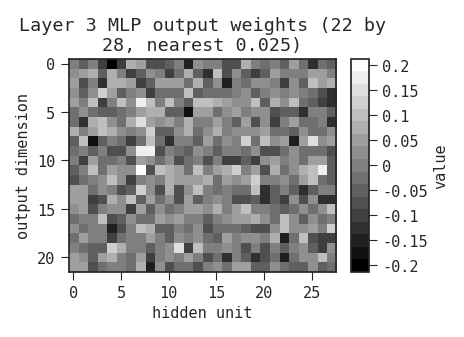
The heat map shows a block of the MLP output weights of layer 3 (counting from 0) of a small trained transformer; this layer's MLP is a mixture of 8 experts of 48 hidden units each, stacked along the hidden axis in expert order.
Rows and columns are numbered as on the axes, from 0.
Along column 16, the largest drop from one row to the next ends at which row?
20
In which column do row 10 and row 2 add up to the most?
25
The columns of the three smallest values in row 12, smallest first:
6, 0, 27
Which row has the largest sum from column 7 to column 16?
4
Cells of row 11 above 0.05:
11
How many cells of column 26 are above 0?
7
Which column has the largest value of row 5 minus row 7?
9
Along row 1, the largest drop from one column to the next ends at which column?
16
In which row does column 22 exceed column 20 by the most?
17
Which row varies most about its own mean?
8
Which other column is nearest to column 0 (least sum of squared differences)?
15
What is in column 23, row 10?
0.025
